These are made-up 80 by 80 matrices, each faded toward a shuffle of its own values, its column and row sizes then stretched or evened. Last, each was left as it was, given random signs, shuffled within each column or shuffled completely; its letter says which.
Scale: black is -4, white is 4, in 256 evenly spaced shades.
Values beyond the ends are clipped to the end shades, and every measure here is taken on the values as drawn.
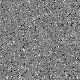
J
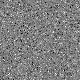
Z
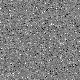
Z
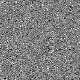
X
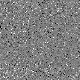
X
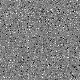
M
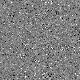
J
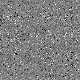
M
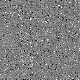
M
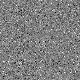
M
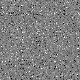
M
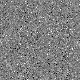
J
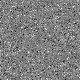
Z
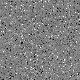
J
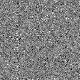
X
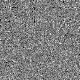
M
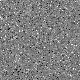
Z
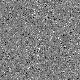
J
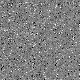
M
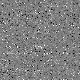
M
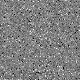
M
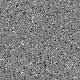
Z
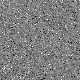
Z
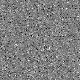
M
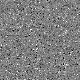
M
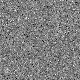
Z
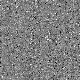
J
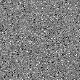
M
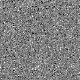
X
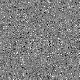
X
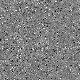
M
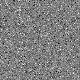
J
